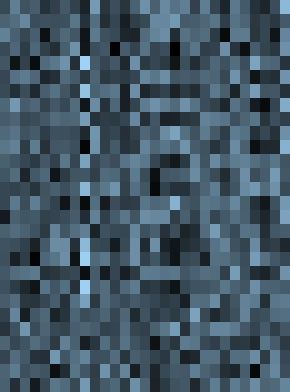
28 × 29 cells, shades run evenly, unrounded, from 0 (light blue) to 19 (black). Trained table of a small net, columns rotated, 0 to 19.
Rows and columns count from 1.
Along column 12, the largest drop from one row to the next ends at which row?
5
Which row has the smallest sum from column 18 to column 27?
24
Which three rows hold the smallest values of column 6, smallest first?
26, 18, 17
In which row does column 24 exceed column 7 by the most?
25
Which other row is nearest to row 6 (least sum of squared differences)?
20
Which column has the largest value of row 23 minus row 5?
9
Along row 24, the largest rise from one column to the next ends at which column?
19
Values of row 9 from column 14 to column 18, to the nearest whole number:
7 15 11 16 16
